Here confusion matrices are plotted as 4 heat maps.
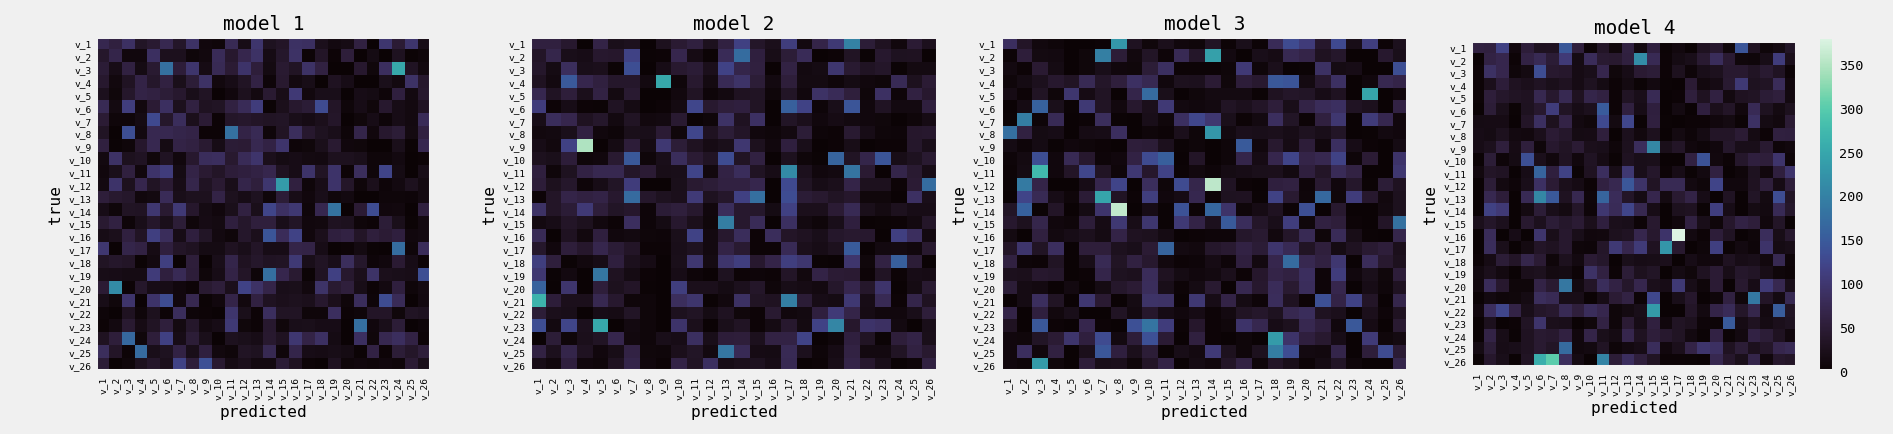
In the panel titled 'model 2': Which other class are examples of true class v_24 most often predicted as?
v_18
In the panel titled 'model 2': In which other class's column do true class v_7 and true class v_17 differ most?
v_21
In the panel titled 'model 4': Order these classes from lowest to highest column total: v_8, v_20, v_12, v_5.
v_12, v_5, v_20, v_8
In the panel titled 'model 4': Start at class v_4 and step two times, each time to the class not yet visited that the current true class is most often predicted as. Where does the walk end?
v_15
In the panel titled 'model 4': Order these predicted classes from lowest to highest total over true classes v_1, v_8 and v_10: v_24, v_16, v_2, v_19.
v_16, v_24, v_2, v_19
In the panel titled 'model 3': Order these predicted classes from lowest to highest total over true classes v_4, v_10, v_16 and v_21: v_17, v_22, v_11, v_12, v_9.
v_12, v_17, v_9, v_11, v_22
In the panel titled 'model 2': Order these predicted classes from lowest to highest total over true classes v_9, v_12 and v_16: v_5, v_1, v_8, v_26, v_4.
v_8, v_5, v_1, v_26, v_4
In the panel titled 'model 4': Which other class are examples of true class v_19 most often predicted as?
v_10
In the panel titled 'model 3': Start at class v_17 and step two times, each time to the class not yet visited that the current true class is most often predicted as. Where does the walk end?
v_3
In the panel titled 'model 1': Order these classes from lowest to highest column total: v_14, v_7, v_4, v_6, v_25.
v_25, v_4, v_7, v_14, v_6
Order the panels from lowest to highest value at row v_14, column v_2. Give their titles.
model 1, model 2, model 4, model 3
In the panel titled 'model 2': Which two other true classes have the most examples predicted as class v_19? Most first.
v_23, v_5
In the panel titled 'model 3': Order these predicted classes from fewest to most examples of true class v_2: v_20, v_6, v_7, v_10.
v_6, v_10, v_20, v_7
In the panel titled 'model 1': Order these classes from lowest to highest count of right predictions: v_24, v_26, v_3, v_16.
v_26, v_3, v_24, v_16
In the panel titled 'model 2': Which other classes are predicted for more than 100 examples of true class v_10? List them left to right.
v_7, v_13, v_20, v_23
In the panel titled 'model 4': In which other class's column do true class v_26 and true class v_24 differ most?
v_7
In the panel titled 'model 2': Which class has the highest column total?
v_17
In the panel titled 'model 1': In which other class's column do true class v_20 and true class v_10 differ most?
v_2
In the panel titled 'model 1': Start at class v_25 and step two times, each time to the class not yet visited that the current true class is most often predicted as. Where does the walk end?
v_9
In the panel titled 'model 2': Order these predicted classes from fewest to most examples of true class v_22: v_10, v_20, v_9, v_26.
v_9, v_10, v_26, v_20
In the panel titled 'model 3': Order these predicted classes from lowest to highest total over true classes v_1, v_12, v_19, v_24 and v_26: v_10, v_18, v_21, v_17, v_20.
v_17, v_21, v_20, v_10, v_18
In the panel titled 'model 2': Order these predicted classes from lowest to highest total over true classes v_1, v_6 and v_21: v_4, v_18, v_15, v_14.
v_4, v_15, v_18, v_14
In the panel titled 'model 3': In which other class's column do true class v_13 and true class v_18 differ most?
v_7
